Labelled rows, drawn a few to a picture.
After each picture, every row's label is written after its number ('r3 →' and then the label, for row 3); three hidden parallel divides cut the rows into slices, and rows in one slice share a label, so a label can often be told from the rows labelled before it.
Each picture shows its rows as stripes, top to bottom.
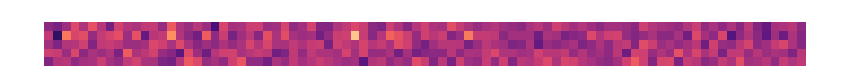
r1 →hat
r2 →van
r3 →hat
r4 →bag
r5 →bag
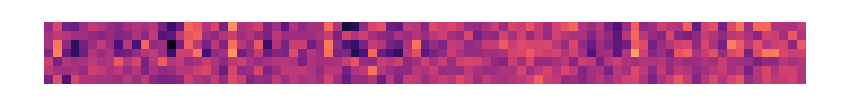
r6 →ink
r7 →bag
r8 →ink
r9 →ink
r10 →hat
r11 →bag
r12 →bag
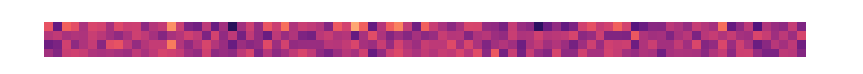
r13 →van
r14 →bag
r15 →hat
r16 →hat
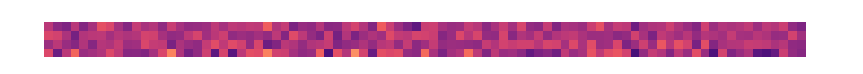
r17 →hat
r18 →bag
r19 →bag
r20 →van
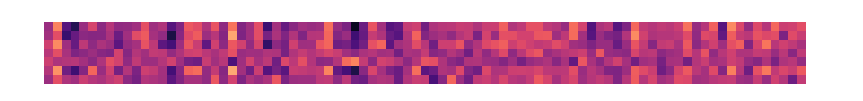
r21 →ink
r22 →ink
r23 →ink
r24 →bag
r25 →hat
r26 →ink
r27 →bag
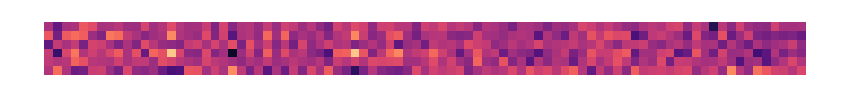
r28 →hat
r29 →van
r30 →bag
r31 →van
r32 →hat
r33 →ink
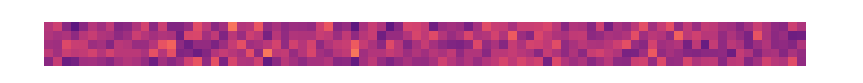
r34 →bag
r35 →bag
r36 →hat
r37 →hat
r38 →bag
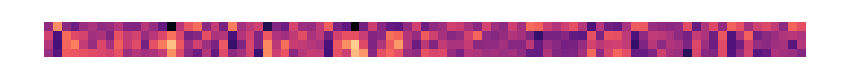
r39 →ink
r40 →van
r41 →van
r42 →van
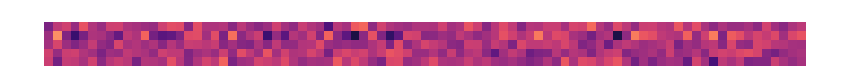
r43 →hat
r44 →ink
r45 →bag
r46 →hat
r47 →hat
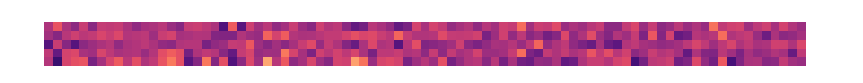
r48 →bag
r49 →hat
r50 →bag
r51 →hat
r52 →van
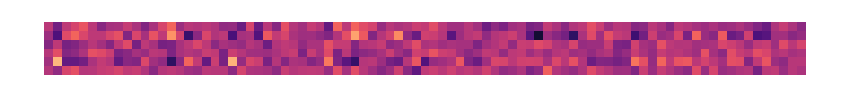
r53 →hat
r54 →van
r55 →bag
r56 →bag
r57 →ink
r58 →hat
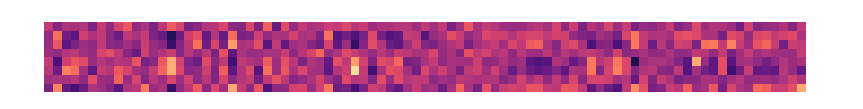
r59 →hat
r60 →ink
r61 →ink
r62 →hat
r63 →van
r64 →van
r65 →hat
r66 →ink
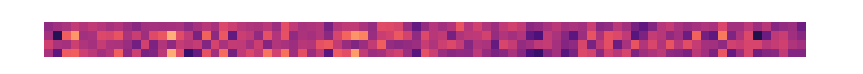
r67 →hat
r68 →van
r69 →bag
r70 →van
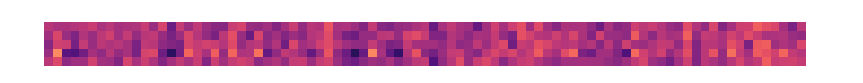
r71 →bag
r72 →bag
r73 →bag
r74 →ink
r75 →bag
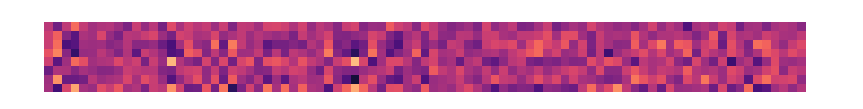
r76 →hat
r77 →bag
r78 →ink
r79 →ink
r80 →van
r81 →bag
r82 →ink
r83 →van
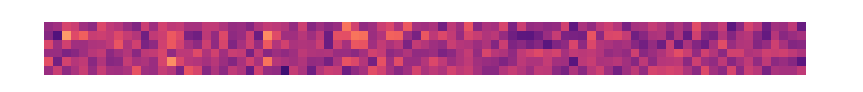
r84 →hat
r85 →van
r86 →hat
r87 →bag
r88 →hat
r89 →bag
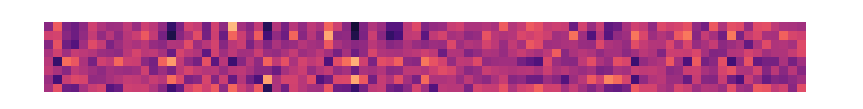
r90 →ink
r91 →ink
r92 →bag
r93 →bag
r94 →van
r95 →bag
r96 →van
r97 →ink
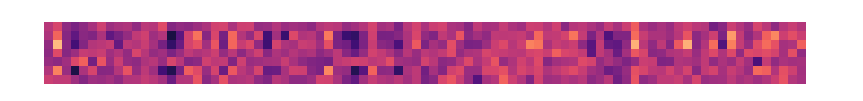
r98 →bag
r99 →ink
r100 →ink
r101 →bag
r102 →hat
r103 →ink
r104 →bag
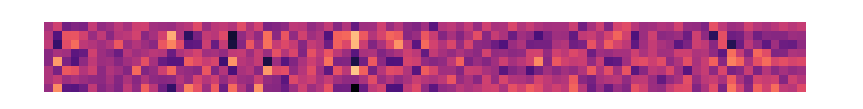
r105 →bag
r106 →van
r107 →van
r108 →bag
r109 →ink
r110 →van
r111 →bag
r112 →ink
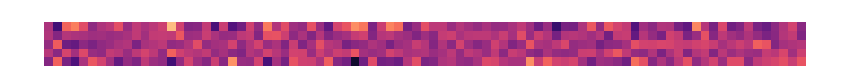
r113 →van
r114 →hat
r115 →bag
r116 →hat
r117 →ink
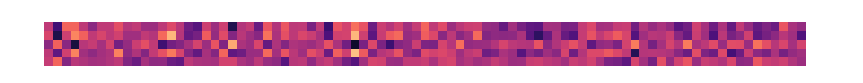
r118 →van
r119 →van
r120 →ink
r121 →van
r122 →bag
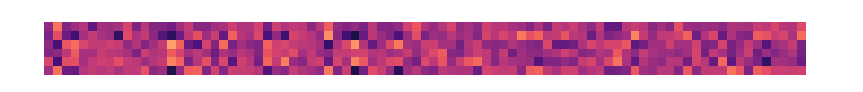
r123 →bag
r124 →ink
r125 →van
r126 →hat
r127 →van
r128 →ink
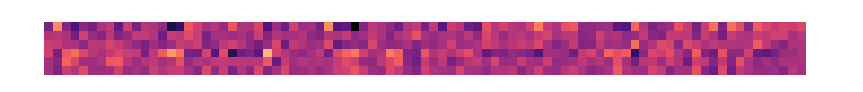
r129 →ink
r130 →bag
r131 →bag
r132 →van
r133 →hat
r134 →hat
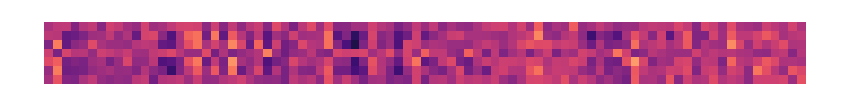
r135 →bag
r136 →ink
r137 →ink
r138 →hat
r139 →ink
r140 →ink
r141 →bag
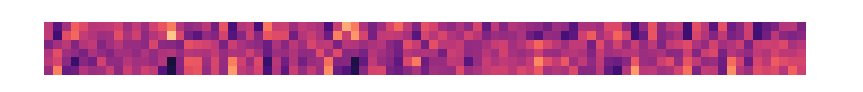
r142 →van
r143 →van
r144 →bag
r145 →bag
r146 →ink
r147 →ink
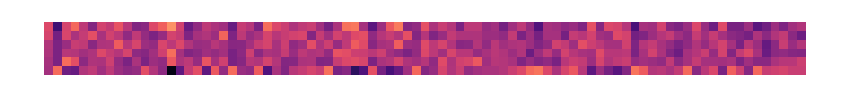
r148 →van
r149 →hat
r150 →hat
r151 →hat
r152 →hat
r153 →ink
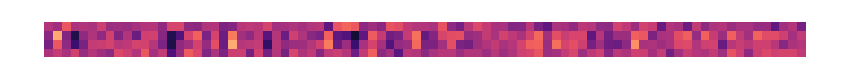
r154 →hat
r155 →ink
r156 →ink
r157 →bag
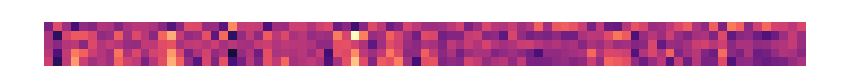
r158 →ink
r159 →van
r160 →hat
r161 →van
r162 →van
